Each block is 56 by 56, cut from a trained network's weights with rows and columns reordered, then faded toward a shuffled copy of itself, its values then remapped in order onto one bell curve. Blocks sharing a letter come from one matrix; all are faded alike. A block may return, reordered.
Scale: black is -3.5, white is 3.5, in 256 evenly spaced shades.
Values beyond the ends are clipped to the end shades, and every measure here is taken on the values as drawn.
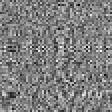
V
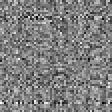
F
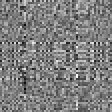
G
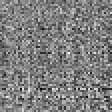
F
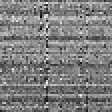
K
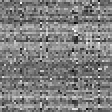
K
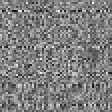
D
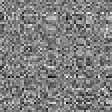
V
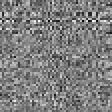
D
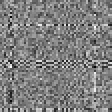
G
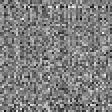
F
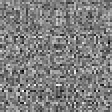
V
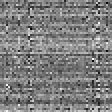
K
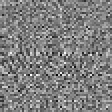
V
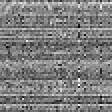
K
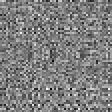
V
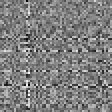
G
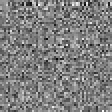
V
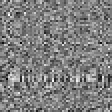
V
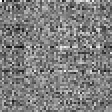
F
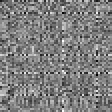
G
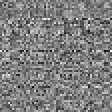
D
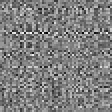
D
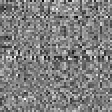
D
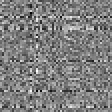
G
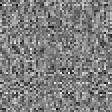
V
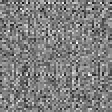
V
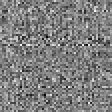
F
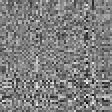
G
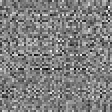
D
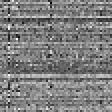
K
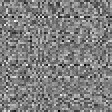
D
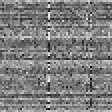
K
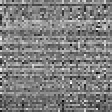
K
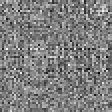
F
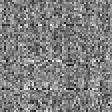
F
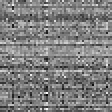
K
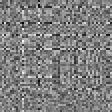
G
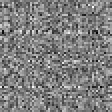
V
